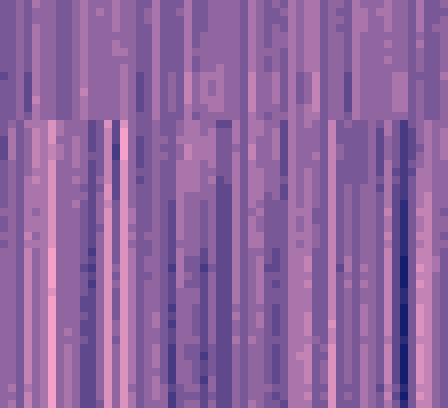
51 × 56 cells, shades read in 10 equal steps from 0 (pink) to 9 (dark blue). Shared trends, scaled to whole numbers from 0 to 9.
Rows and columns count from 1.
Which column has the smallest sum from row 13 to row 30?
16
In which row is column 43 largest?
34
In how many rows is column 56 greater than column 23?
28
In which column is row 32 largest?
51
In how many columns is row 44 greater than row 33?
8
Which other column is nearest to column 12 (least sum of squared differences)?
29
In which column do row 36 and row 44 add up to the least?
7
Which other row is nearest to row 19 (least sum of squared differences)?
20
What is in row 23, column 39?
3
